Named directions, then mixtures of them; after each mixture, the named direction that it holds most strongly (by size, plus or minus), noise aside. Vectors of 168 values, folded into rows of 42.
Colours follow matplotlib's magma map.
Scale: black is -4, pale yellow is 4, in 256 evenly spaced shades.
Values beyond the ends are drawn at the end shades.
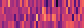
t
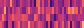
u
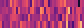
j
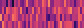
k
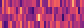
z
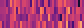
j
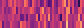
j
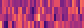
z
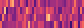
k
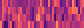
z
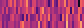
j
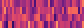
u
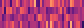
u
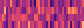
u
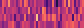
t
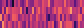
k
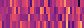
j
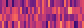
k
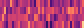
u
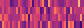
j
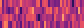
z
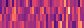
j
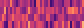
u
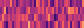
u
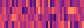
u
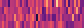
t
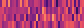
t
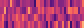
u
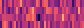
z
